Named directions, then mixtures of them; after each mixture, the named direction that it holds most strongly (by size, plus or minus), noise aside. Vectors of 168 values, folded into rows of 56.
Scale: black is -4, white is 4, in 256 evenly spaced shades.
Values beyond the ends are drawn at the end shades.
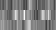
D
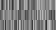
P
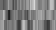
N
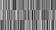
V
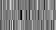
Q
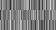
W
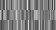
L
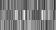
D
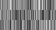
W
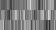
D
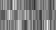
N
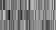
N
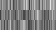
W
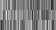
V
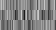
D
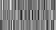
Q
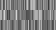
L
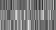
D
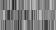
N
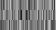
Q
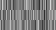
W
